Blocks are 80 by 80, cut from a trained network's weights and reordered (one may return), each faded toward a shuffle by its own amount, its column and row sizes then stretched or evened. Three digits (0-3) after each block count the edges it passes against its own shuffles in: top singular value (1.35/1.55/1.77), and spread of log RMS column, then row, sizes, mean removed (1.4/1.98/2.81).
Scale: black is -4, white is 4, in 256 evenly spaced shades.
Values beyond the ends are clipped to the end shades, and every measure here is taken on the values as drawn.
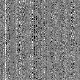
3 3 0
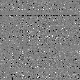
1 1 2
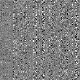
2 3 1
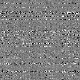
1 2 3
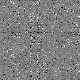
0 2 0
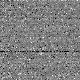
2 0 1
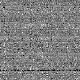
3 1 1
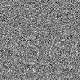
3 0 1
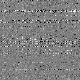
2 1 3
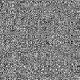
3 0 2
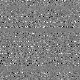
0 0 3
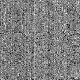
2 0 1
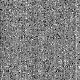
1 0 1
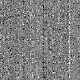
2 2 1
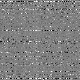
2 0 3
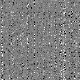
0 3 1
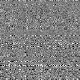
3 1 3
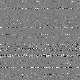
2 0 3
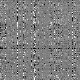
2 3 0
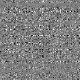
2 2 3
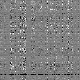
3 3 2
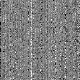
3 3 0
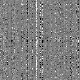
3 3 1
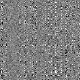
3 3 2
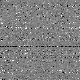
2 1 2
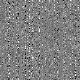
0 3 0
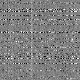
3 0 3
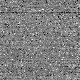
1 0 0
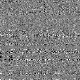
1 1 3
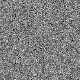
1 1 0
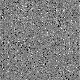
0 1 0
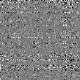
0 2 3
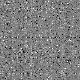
0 0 1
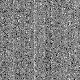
1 1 0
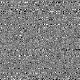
2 1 3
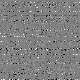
0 1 3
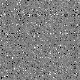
0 1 2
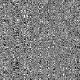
3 3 1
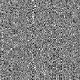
3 2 0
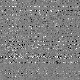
0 1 3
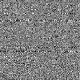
2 0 2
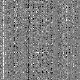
3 3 1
